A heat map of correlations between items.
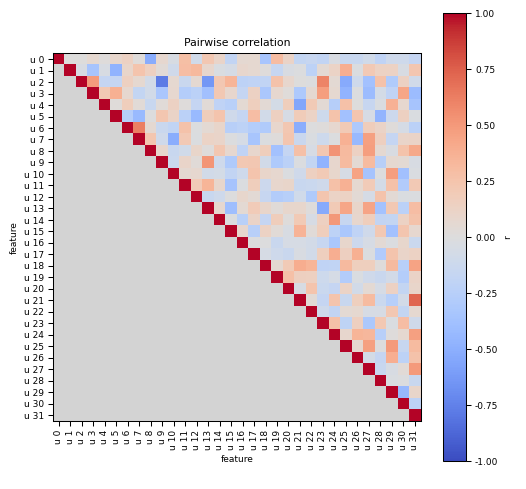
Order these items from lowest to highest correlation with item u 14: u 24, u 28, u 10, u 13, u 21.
u 28, u 10, u 13, u 21, u 24
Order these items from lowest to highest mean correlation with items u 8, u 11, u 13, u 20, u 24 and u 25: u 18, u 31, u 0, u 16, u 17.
u 16, u 0, u 18, u 17, u 31
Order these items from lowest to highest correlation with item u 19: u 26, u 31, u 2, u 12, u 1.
u 12, u 1, u 26, u 31, u 2
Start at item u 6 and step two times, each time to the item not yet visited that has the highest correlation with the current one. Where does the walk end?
u 27
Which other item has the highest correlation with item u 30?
u 3
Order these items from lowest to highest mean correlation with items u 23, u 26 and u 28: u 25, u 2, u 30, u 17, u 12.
u 25, u 30, u 17, u 12, u 2
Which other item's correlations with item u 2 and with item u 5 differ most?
u 9
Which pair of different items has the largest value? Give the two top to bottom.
u 21, u 31
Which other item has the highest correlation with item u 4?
u 29
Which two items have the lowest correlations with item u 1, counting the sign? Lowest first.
u 5, u 3
